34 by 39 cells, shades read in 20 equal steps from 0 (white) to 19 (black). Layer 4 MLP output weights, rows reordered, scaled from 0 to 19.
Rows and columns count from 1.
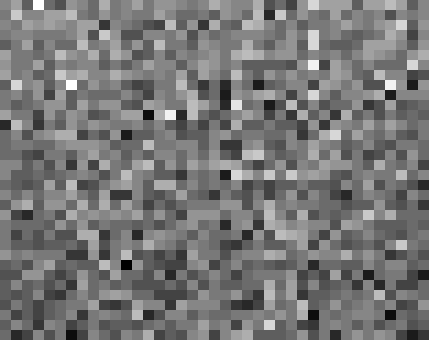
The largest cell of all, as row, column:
27, 12
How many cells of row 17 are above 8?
25
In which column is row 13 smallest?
2
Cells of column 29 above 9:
18
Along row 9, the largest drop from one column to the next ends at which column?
36
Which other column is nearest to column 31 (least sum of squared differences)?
20
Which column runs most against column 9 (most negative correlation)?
10
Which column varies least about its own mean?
33
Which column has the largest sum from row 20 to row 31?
16
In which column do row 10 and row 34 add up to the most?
7
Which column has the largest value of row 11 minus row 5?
34
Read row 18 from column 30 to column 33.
8 12 13 10
